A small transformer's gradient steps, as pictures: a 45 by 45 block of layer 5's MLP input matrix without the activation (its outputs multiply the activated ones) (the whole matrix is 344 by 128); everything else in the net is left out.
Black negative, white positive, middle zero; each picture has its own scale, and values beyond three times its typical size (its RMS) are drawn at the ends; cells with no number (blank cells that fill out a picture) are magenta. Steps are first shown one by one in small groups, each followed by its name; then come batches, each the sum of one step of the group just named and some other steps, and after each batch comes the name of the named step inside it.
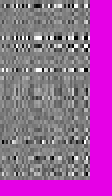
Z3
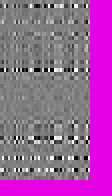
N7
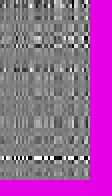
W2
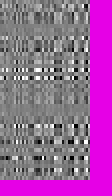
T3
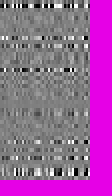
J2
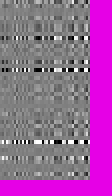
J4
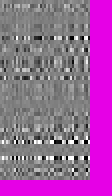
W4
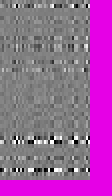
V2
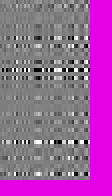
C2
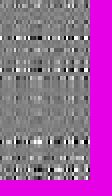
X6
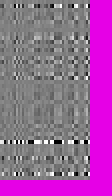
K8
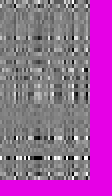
T3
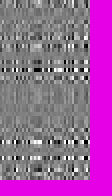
X6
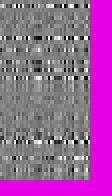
X6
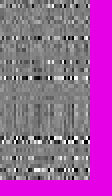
W4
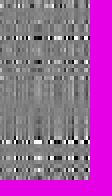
W4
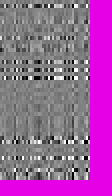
N7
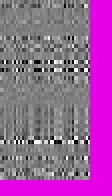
K8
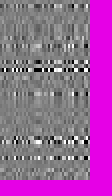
C2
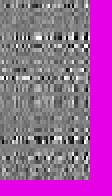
Z3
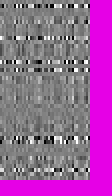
N7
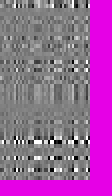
V2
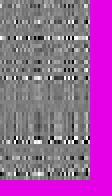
N7
